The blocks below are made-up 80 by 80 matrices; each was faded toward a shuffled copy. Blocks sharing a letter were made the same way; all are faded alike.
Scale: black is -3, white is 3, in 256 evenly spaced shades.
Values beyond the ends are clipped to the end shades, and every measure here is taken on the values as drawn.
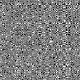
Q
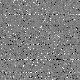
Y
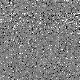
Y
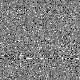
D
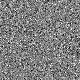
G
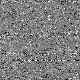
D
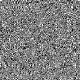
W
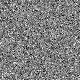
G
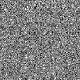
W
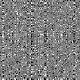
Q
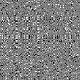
Q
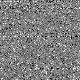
D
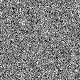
G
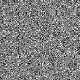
W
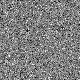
G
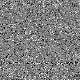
D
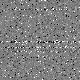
Y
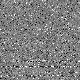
D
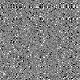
Q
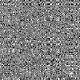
Q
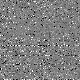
Y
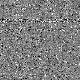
D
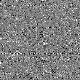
D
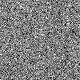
G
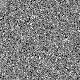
G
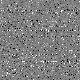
Y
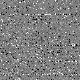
Y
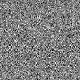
W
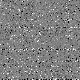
Y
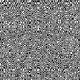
Q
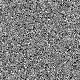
G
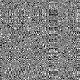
Q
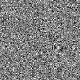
W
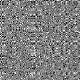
Q
